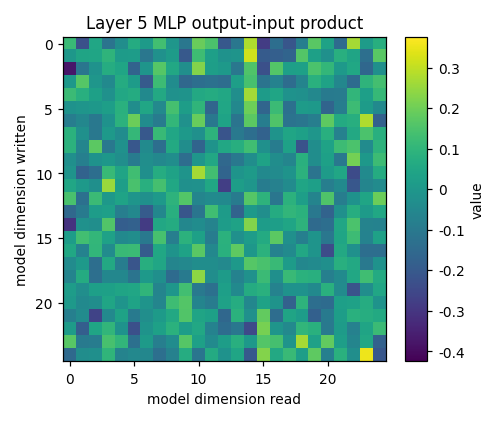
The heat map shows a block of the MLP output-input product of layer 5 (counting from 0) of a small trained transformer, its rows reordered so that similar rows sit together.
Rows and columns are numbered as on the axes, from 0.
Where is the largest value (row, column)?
24, 23
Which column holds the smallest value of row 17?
5
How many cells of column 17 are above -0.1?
19
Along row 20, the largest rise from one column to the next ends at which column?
18
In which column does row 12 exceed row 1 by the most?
9
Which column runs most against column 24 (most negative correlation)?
16
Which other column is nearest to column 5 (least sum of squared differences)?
4
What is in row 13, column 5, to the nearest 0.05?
-0.05
